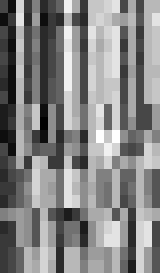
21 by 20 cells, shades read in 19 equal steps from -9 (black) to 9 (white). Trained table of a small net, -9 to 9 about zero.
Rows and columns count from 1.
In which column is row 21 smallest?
17
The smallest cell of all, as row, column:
10, 6
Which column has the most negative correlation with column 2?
15
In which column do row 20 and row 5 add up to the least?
2
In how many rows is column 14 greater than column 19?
12
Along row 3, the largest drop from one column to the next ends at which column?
16
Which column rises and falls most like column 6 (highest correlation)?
18
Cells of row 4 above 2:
9
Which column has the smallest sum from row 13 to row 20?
1
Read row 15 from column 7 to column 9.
2 -1 7
